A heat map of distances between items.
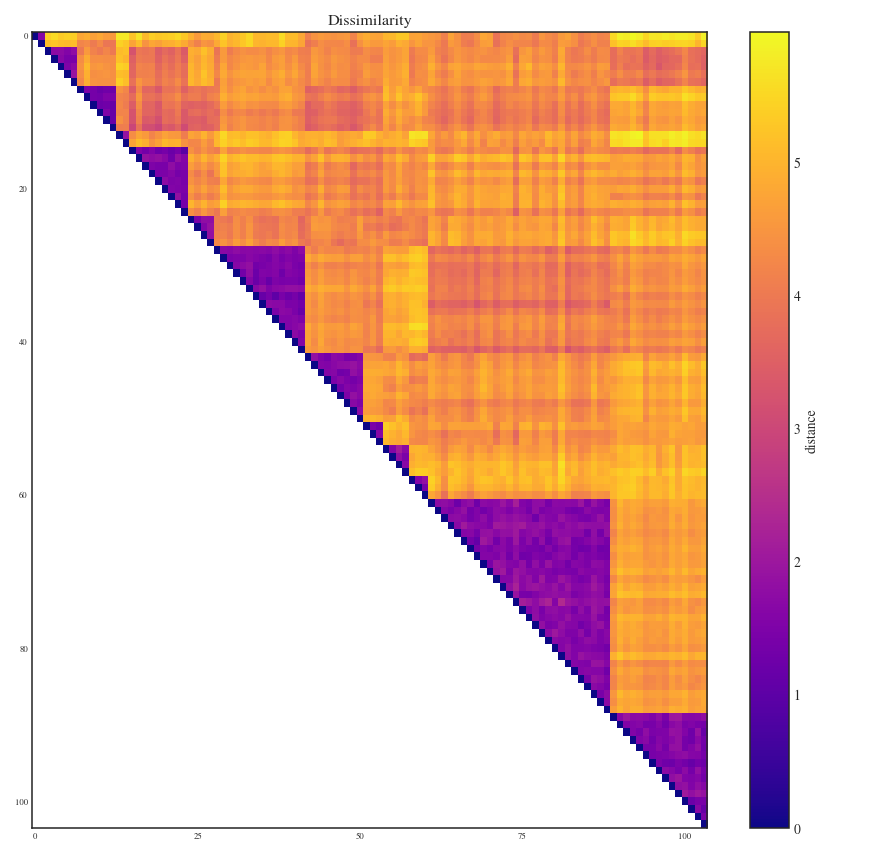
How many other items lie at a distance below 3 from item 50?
8
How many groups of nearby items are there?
13
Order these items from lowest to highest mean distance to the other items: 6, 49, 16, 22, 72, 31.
72, 31, 49, 6, 22, 16
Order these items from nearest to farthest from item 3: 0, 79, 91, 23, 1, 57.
23, 91, 79, 57, 1, 0
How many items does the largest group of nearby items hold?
28
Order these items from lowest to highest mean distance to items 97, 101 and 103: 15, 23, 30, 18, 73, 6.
6, 15, 23, 30, 18, 73
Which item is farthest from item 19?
0
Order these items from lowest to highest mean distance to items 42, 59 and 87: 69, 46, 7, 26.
46, 69, 7, 26
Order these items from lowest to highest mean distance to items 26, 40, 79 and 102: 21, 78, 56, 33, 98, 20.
33, 78, 98, 21, 20, 56
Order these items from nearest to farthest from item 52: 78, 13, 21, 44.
21, 78, 44, 13
